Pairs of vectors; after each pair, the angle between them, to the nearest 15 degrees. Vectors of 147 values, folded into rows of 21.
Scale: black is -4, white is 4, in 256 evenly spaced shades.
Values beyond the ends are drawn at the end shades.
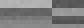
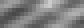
75 degrees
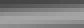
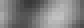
75 degrees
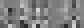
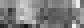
60 degrees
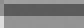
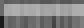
165 degrees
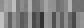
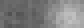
90 degrees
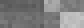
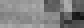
150 degrees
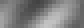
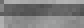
75 degrees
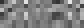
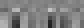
75 degrees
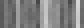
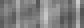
30 degrees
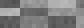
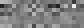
105 degrees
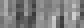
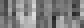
150 degrees
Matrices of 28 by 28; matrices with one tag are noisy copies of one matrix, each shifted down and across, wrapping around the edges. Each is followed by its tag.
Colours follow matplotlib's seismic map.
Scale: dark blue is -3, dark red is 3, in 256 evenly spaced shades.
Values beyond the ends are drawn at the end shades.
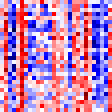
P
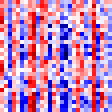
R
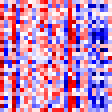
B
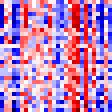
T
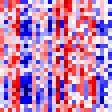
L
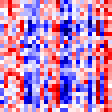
L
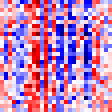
T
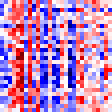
T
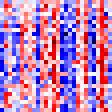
P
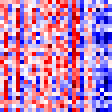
B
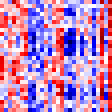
L
